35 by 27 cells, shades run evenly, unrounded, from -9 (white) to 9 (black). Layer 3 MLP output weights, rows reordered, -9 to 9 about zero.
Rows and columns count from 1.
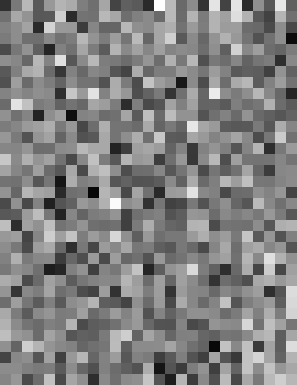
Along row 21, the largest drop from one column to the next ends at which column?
3
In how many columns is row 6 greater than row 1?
10
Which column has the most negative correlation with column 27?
20
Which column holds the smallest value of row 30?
23
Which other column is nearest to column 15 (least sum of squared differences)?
22
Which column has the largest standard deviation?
27
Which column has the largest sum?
6
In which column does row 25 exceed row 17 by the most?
21
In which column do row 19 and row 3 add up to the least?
11
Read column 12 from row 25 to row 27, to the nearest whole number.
-2 -4 -3
